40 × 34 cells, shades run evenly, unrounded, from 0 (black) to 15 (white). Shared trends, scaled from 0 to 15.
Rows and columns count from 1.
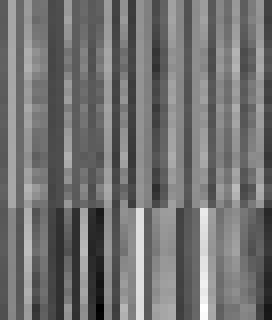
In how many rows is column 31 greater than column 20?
26
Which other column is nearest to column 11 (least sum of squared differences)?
29
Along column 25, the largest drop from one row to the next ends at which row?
27
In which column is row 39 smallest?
13
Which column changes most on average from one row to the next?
9
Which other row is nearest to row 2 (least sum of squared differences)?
1
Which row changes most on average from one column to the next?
39
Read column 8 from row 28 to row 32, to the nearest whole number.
3 3 3 3 3
